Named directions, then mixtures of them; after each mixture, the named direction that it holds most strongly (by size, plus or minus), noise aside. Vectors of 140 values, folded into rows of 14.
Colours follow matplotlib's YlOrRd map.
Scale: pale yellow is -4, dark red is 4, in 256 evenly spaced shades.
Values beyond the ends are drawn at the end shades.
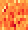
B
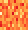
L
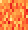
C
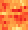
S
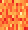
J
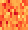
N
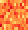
N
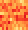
S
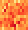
B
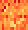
B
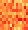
J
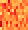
N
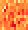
B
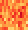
J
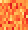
C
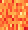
J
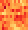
S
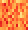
J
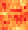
S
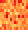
N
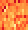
B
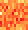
L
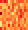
L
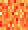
L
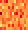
L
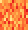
C
